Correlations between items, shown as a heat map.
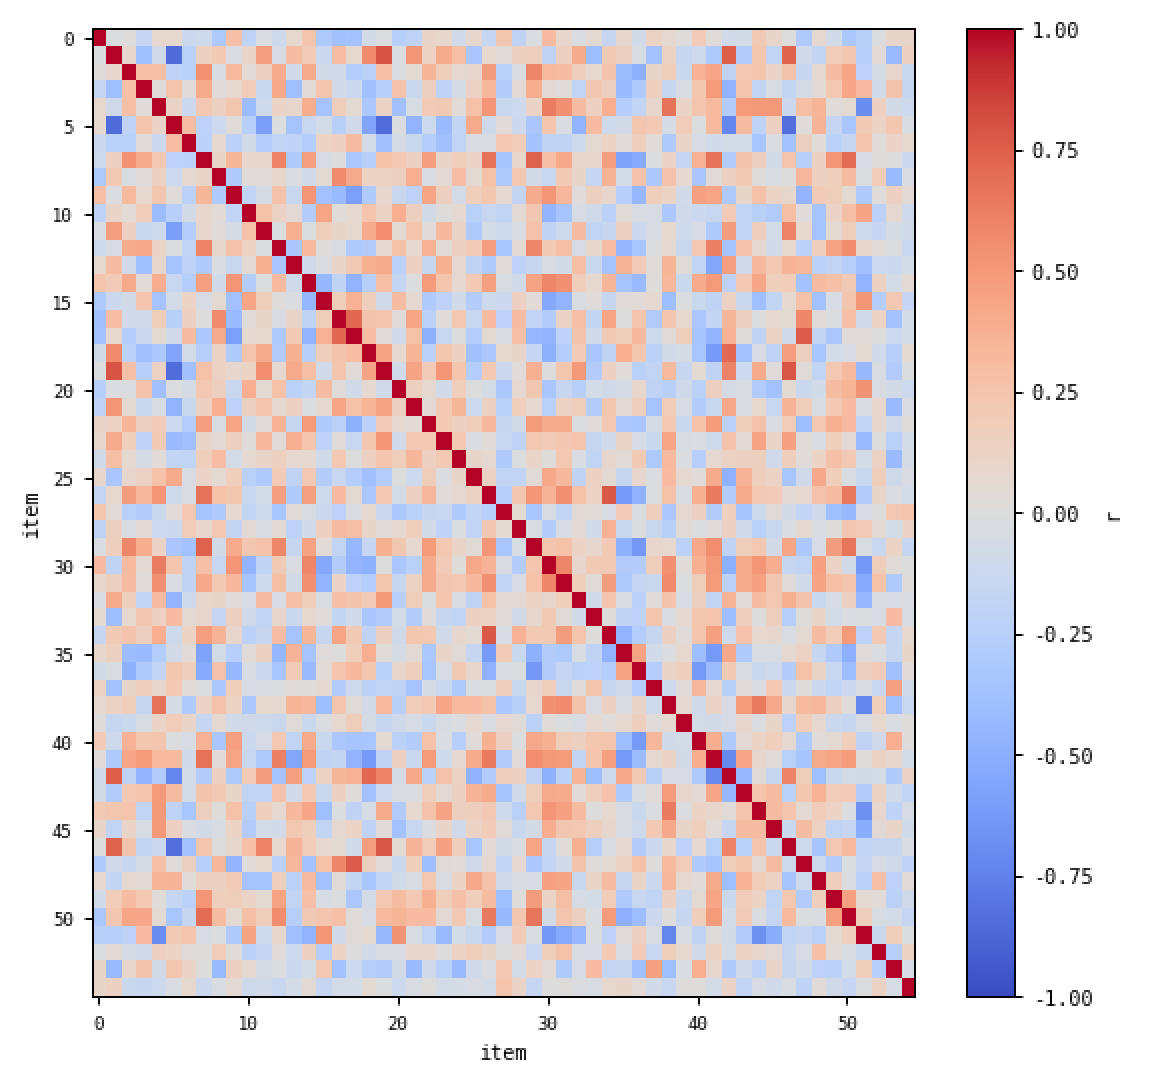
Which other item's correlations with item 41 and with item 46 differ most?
42
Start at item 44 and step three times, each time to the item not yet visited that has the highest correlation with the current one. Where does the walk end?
30
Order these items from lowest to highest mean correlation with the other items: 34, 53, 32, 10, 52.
53, 10, 52, 32, 34
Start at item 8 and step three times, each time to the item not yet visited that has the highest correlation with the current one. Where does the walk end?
47
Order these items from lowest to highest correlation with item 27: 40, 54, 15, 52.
15, 52, 40, 54
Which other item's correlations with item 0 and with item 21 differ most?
16
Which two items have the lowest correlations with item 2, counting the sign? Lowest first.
36, 35
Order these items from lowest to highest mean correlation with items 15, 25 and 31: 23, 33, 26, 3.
23, 33, 3, 26
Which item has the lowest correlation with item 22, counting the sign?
17
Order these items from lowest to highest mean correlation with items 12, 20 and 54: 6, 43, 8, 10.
6, 43, 8, 10
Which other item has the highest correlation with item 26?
34
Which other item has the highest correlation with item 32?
19
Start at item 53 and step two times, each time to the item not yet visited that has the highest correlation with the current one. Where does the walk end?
40
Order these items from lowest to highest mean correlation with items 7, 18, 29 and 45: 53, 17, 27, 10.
27, 17, 53, 10
